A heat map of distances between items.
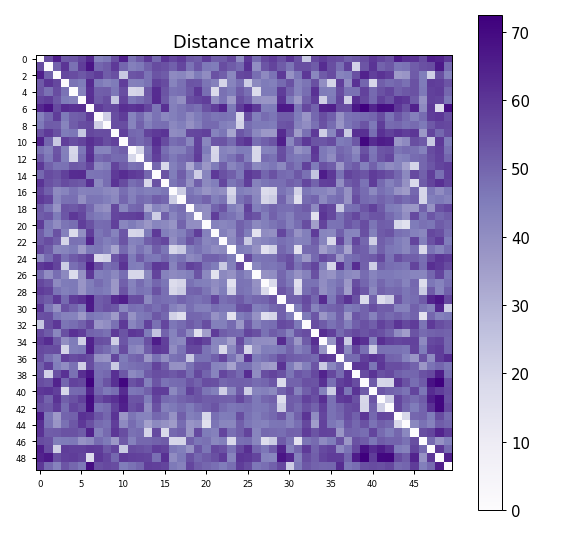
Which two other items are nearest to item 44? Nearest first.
20, 43
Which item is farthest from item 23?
0
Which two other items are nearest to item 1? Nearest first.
38, 26
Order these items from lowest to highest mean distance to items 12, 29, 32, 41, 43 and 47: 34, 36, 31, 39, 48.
39, 31, 36, 34, 48
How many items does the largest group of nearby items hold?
7
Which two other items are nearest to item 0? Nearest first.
32, 24
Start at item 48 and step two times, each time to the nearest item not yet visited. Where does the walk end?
46
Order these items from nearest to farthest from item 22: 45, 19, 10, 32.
32, 19, 10, 45
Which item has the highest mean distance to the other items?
6
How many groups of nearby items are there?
15
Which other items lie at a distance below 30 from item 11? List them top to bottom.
4, 12, 21, 26
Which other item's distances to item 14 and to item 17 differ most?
31
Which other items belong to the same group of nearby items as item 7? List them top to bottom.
8, 24
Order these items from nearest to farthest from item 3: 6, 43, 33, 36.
43, 33, 36, 6
